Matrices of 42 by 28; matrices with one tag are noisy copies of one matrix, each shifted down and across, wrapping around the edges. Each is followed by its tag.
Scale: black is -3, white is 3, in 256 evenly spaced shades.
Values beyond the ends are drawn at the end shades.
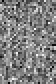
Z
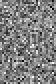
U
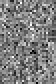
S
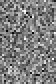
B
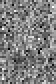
Z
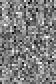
Z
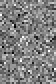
U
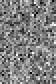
Z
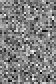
B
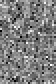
Z
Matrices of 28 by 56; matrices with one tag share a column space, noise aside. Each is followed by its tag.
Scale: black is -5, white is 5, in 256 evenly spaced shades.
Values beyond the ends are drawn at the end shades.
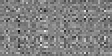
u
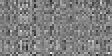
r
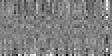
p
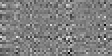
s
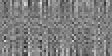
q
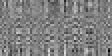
q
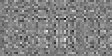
u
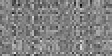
r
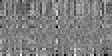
p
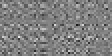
s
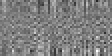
q
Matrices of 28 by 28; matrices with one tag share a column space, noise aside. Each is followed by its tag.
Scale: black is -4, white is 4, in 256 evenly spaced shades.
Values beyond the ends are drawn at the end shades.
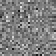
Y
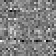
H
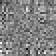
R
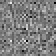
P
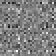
P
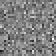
P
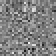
R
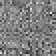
R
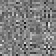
Y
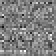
P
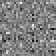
P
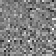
H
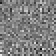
R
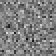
P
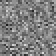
Y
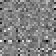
H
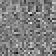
R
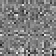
R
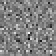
P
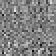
R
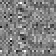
P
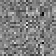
Y
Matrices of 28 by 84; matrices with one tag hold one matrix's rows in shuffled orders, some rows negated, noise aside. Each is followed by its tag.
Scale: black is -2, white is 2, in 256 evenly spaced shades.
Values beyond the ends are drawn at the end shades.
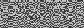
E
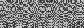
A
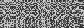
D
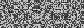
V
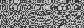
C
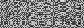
C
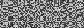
E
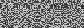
V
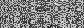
C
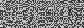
A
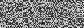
A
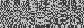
C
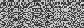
V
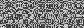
A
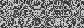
V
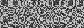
E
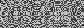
V
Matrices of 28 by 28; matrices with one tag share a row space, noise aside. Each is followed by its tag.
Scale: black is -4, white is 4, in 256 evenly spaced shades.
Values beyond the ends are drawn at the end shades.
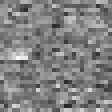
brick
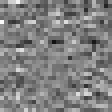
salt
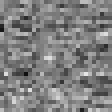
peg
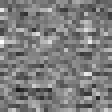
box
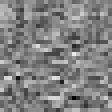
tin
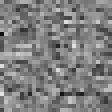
brick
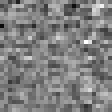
salt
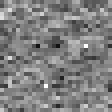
tin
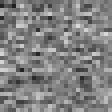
box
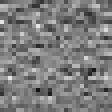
box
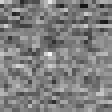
peg
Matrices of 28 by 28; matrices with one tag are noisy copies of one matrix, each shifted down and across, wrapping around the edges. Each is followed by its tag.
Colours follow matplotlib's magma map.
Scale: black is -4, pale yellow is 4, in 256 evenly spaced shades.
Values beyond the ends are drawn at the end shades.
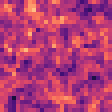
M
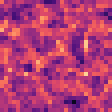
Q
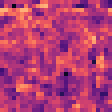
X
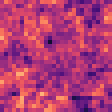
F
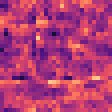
X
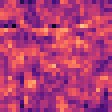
X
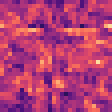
X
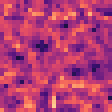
Q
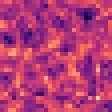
Q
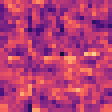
X
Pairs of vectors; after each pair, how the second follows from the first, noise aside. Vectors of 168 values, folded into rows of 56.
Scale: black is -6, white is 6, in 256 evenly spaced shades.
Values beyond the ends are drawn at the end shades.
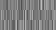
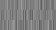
negated, shrunk.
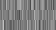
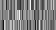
negated, scaled up.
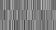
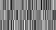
negated, scaled up.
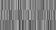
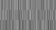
shrunk.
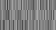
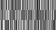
negated, scaled up.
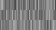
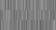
reversed, shrunk.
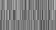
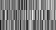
wrapped around, scaled up.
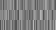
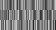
negated, scaled up.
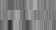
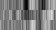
wrapped around, scaled up.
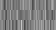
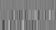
reversed, negated, partly zeroed.
